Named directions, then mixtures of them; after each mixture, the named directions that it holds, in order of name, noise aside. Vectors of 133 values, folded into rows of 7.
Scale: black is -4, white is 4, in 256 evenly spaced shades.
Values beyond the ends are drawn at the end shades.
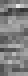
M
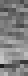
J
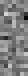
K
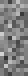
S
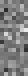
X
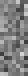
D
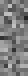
K.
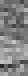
J.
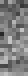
J, S.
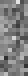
D, J, S.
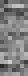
J, M, X.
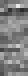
M.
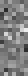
X.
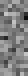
K.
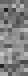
J, S, X.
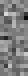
K.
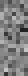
X.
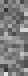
D, J, X.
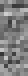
K, M, S.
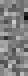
K.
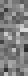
X.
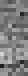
J, S.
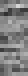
M.
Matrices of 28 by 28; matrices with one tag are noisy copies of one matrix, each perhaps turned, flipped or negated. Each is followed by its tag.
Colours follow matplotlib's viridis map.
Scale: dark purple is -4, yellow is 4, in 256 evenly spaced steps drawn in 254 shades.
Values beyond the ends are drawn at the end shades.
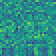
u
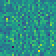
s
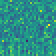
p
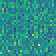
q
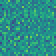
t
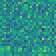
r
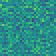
q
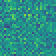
r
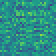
s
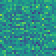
s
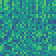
p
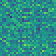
q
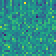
p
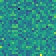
t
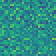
t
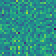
r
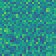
r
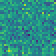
u
